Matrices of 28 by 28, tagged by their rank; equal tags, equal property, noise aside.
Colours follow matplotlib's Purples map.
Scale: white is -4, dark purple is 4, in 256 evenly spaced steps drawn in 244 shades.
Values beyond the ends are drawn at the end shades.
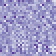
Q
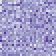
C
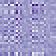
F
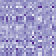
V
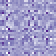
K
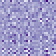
K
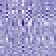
V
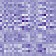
V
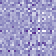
K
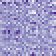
C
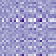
F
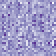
Q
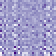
V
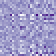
V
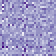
C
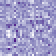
K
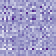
K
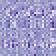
K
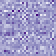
Q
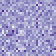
Q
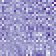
Q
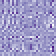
K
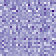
Q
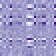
F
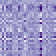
F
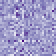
Q
